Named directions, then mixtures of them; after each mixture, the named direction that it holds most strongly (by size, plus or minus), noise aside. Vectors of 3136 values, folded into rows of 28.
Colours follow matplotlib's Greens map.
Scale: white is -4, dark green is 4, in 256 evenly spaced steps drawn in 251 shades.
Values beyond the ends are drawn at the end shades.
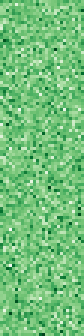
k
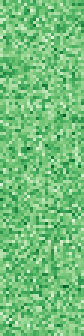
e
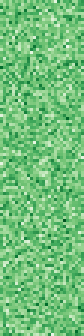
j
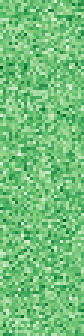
j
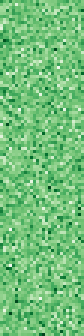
k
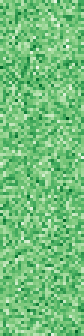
j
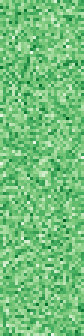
j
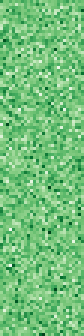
k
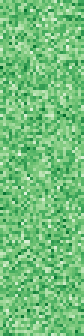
j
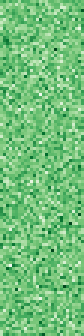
k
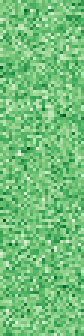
e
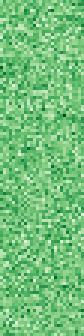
e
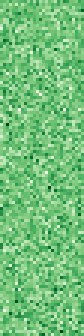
k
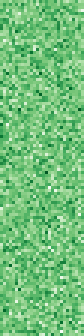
k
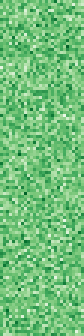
j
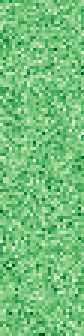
k
